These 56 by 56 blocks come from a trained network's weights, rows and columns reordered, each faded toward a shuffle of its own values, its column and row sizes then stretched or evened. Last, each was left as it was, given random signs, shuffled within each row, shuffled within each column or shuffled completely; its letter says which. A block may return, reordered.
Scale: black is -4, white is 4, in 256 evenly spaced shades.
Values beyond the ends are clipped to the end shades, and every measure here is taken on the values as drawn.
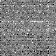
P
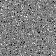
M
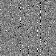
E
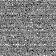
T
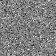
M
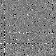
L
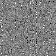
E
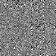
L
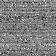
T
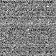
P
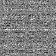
P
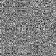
P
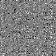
L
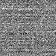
P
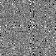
L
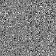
L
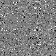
L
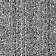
E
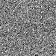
M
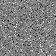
M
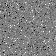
M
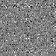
P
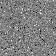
M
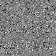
T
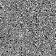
E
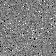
M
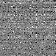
P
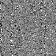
E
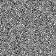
E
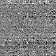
P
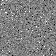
M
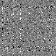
L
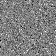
M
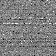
T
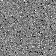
M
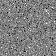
M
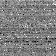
T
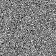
M
